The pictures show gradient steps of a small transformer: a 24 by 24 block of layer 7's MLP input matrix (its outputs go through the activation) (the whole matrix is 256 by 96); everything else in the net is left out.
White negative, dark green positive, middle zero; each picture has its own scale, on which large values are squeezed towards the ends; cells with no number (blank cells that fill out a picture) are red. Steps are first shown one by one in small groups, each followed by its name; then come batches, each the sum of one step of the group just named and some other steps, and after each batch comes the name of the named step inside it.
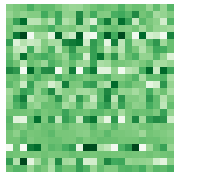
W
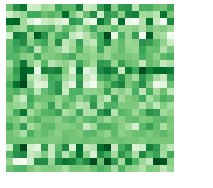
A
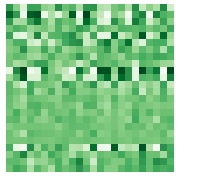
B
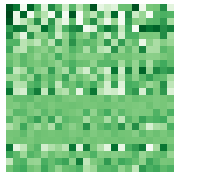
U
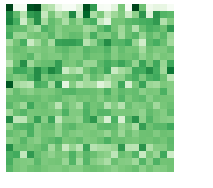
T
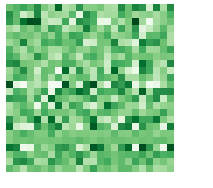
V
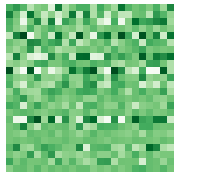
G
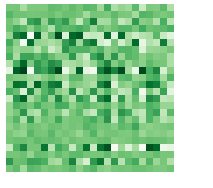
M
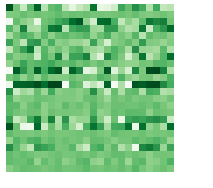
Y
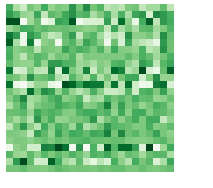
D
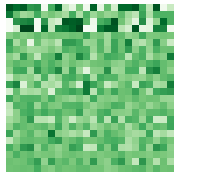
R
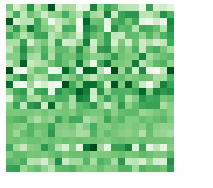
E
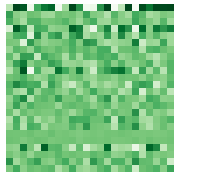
M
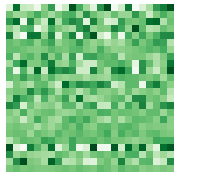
D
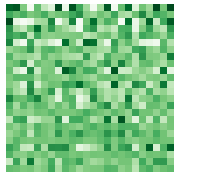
D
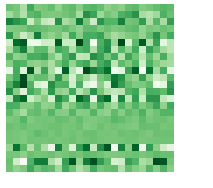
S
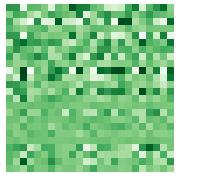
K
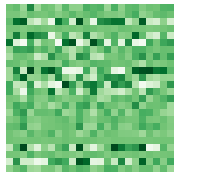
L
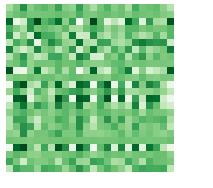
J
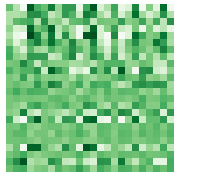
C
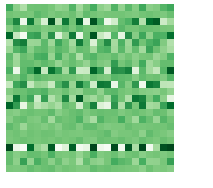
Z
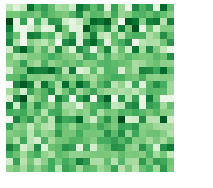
L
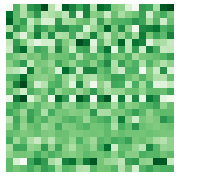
S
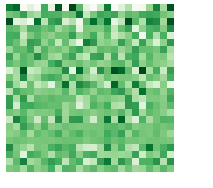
K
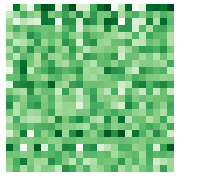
C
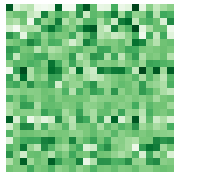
K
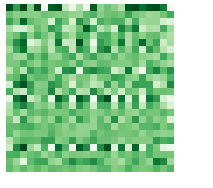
S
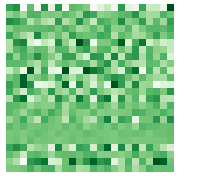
S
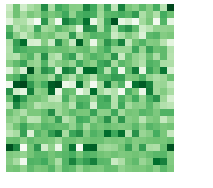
S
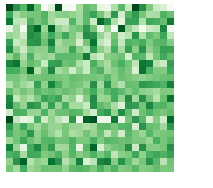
C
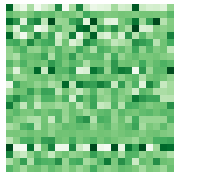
Z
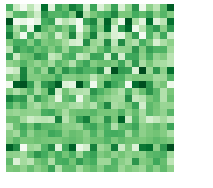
K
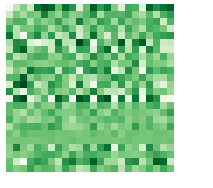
S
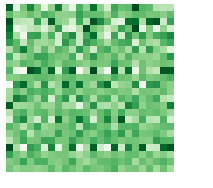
Z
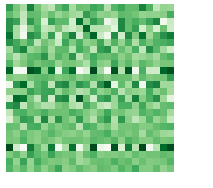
Z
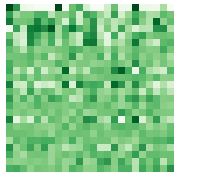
C
